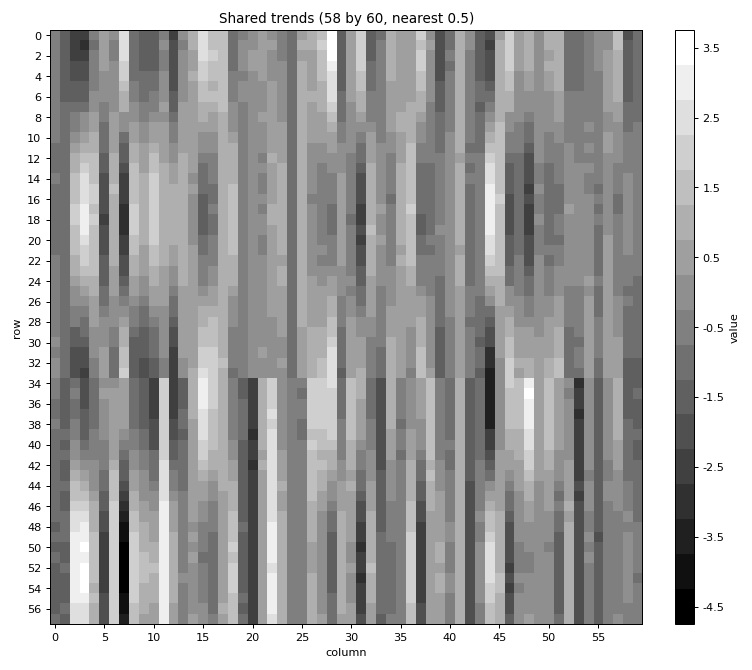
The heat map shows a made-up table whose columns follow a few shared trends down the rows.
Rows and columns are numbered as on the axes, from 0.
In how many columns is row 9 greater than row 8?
12
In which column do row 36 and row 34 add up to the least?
44
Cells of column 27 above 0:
34
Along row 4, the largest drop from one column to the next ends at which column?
29
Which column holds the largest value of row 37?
48
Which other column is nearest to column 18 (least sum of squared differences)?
8
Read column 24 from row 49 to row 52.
-0.5 -0.5 -0.5 -0.5
